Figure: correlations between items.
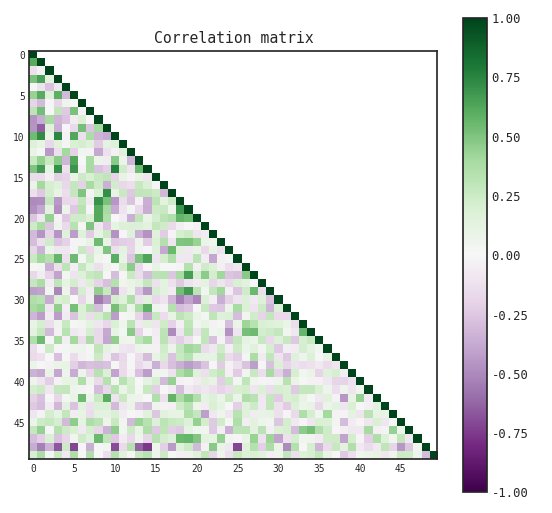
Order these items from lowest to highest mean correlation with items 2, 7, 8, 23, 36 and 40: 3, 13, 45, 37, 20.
3, 37, 13, 45, 20
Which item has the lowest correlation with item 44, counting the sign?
21
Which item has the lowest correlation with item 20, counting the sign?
30
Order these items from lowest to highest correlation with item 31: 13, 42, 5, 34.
34, 42, 13, 5
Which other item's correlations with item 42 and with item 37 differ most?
17
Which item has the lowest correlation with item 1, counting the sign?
9
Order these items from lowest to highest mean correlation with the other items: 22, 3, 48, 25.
48, 22, 3, 25
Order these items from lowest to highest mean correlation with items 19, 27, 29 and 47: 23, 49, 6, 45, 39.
49, 45, 6, 39, 23
